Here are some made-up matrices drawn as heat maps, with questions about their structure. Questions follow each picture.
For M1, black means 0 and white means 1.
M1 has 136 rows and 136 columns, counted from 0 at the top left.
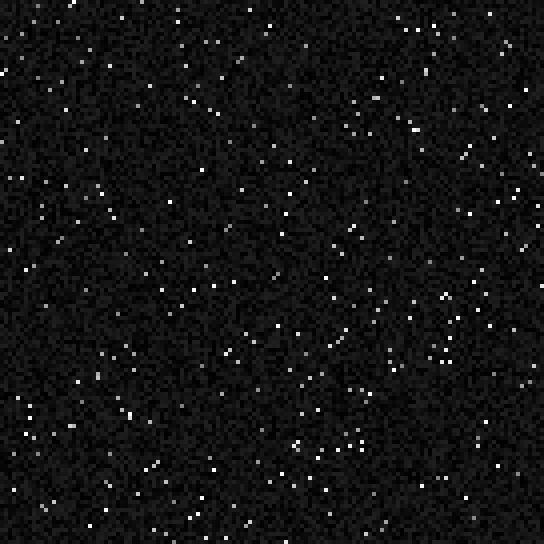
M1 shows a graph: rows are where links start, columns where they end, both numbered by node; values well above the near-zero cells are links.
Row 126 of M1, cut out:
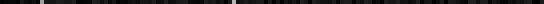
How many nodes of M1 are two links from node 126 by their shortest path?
3
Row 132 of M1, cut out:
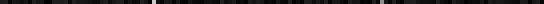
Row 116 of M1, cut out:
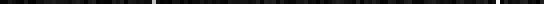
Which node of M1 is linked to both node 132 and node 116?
node 38
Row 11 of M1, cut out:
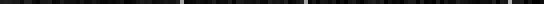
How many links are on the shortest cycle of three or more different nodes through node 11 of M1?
3
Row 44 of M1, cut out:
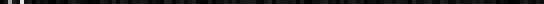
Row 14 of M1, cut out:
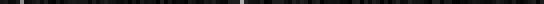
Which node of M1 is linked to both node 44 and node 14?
node 5
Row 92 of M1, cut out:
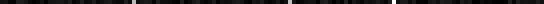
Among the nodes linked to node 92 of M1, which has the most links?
node 72
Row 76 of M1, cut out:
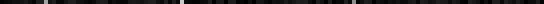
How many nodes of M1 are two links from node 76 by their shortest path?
5
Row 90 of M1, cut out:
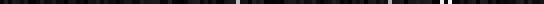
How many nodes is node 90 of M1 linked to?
4
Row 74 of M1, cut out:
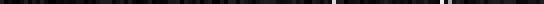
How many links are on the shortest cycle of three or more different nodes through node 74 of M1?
4
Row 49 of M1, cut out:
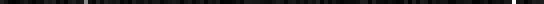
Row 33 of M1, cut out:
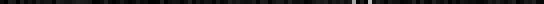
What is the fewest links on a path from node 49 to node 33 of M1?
4
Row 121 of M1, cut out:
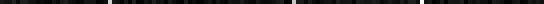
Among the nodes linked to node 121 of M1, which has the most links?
node 27
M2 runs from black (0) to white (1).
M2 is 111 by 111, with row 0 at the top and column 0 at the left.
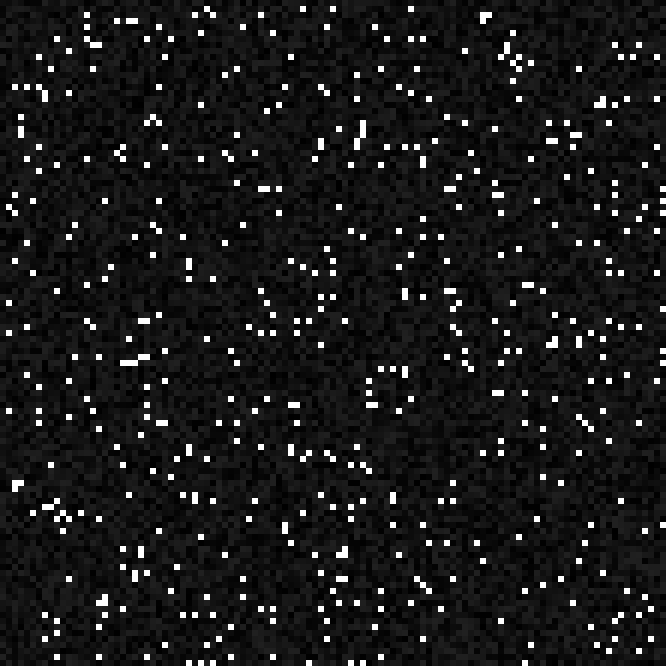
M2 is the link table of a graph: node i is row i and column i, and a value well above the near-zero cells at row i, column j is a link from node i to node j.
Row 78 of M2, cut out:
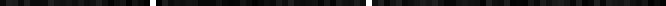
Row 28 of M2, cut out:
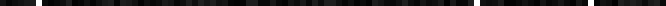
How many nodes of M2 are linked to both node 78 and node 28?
0
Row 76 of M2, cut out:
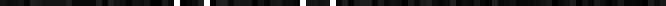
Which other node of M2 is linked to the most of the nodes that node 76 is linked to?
node 1
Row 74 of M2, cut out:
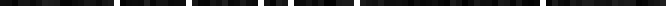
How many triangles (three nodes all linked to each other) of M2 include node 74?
3
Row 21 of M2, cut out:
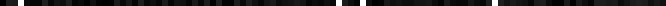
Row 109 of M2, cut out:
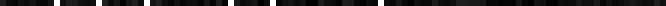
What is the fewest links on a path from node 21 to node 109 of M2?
4
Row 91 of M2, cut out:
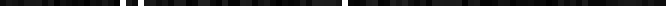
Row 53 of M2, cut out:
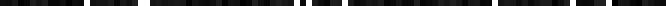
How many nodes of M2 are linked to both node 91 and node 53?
2
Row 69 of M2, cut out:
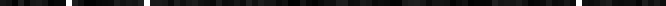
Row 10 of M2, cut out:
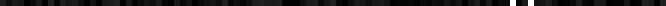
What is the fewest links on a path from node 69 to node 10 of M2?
5
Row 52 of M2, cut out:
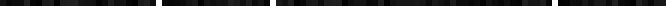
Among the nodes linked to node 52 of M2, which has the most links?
node 26
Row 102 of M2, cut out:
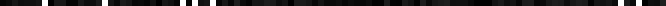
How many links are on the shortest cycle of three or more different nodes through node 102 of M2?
3
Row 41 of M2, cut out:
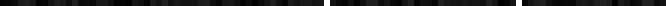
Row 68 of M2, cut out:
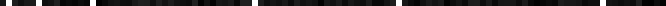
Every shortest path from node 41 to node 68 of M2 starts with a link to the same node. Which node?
node 54
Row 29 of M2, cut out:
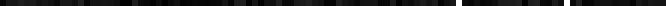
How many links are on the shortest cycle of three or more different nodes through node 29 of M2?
7
